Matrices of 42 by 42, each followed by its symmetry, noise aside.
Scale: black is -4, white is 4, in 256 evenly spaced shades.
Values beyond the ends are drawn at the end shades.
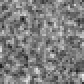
no symmetry.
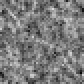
same after a half turn.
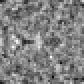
mirrored top to bottom.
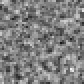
no symmetry.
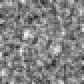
same after a half turn.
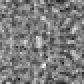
mirrored top to bottom.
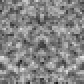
mirrored left to right.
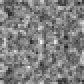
mirrored top to bottom.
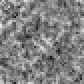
symmetric.
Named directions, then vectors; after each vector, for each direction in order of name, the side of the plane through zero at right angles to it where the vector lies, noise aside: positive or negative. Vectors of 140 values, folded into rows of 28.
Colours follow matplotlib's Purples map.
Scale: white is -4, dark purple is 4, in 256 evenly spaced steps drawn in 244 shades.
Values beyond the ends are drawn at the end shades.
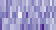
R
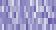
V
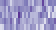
negative, positive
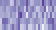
negative, positive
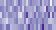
positive, negative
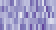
positive, negative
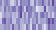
negative, positive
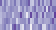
negative, positive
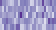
negative, positive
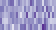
positive, negative
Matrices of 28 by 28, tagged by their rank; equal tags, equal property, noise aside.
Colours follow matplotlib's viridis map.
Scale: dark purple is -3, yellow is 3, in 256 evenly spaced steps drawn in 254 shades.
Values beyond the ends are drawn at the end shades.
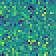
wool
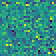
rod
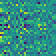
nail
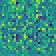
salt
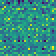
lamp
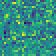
salt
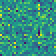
salt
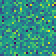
rod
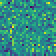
rod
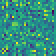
wool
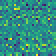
lamp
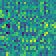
nail
